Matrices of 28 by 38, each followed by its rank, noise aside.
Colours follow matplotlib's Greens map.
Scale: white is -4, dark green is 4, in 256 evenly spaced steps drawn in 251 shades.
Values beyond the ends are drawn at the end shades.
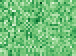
seven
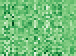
four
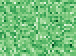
six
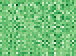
three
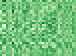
three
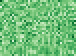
six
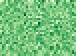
seven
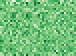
five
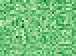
six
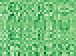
four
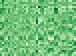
four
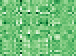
three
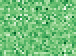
six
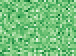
seven
